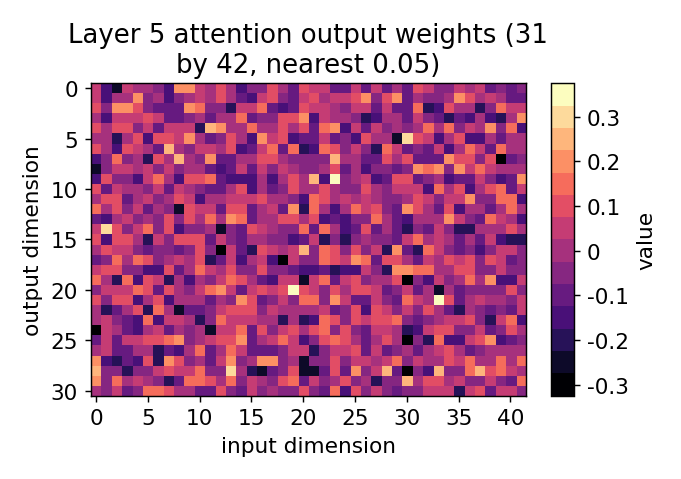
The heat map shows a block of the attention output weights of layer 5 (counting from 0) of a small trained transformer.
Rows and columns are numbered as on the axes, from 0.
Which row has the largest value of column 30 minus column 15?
5
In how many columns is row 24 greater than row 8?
18
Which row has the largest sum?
4
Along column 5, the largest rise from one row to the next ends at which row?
23
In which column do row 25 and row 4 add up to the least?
30
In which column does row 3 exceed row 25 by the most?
20
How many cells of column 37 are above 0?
9
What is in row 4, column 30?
-0.05
